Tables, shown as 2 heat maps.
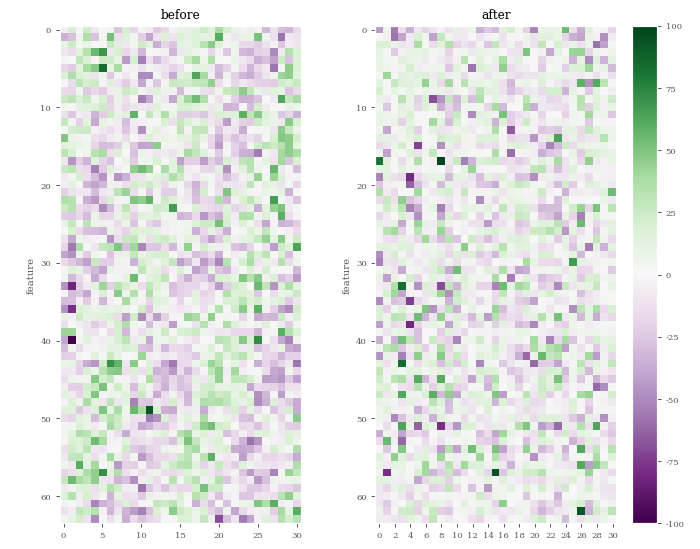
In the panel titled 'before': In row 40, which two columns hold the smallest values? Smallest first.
1, 29
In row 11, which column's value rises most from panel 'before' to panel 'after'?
16
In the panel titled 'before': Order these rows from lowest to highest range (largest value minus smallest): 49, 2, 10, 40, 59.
10, 2, 59, 49, 40
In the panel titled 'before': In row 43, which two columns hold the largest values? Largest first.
6, 7
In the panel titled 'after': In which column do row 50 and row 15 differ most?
5
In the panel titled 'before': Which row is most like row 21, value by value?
38
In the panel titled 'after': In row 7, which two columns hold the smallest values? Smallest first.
27, 17
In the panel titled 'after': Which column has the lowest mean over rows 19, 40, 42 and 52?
0
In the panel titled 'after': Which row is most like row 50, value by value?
1
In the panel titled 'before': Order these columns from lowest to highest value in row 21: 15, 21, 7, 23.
15, 23, 7, 21
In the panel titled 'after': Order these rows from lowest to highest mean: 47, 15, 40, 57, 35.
35, 15, 40, 57, 47
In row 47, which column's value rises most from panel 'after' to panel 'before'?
10
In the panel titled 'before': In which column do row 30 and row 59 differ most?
18
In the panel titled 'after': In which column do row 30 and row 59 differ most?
25
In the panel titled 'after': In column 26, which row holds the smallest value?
24
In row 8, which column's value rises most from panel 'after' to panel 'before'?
24
